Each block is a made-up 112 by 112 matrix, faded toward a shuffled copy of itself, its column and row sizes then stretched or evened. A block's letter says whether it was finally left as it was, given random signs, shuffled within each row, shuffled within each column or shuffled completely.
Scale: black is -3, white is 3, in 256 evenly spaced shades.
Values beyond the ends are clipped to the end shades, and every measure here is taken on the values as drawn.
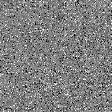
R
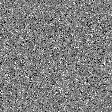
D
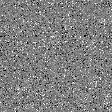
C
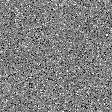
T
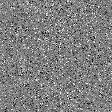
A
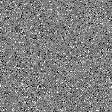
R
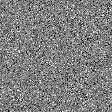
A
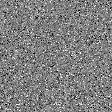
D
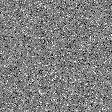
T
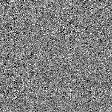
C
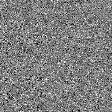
C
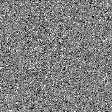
A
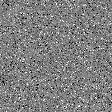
D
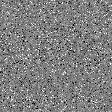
D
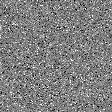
D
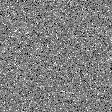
T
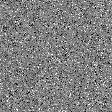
T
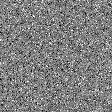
T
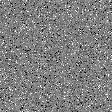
A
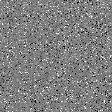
R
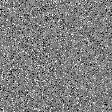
A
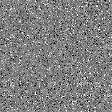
R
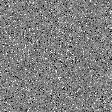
A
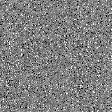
R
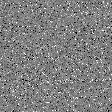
D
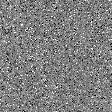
A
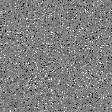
R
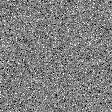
T
